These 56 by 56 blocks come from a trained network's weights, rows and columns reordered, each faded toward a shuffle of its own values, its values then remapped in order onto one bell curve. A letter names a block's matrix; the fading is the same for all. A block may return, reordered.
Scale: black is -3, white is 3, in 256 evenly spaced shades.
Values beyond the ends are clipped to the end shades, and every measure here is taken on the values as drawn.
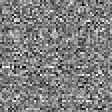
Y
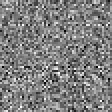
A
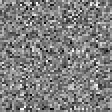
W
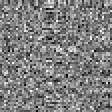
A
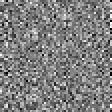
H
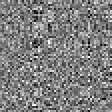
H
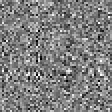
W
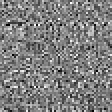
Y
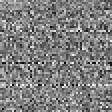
Y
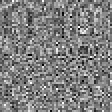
H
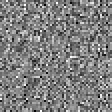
A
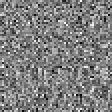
W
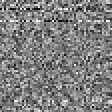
Y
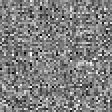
W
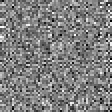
H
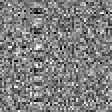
A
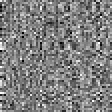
H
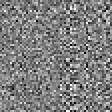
H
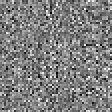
W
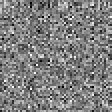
W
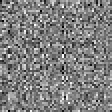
H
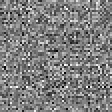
Y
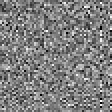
H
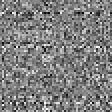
Y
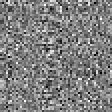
H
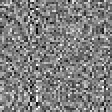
H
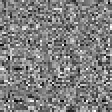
Y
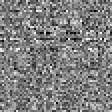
Y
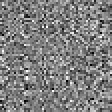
H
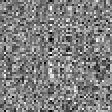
H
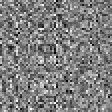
H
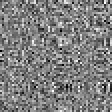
A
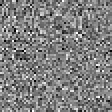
A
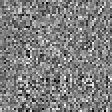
A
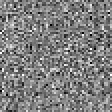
A
